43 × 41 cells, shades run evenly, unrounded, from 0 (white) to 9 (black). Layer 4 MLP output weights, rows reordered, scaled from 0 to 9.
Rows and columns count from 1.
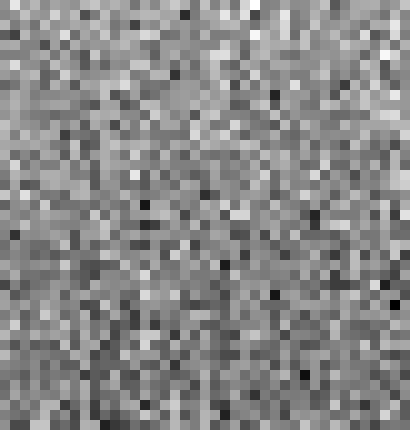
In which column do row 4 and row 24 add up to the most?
2
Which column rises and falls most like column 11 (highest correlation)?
3
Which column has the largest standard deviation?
40
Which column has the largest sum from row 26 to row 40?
23
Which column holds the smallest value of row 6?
39
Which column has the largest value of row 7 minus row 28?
24
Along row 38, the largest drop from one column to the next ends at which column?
32
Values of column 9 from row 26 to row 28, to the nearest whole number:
5 6 6
